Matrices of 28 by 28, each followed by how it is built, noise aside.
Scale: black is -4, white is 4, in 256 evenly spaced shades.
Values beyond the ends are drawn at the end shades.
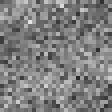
smooth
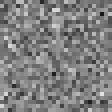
noise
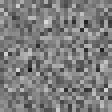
low rank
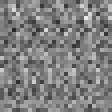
repeating columns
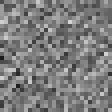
Hankel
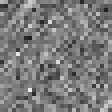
Hankel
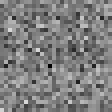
repeating columns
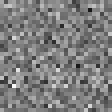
repeating columns
